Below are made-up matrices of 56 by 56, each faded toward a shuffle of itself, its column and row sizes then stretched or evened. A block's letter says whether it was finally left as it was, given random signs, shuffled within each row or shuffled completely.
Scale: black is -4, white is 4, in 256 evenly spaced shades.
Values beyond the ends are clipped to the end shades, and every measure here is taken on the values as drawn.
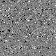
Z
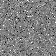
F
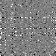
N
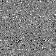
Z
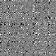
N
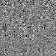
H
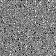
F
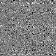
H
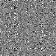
H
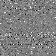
Z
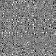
N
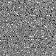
Z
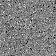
F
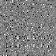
N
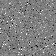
F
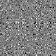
N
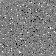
F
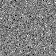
F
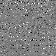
Z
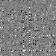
H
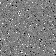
F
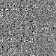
N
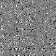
H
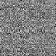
N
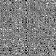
N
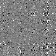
H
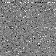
Z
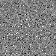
Z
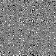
H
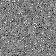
F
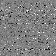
Z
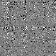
H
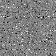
Z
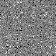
H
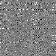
N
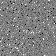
F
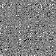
H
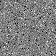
F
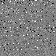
Z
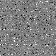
Z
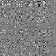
N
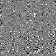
N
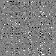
N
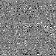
H
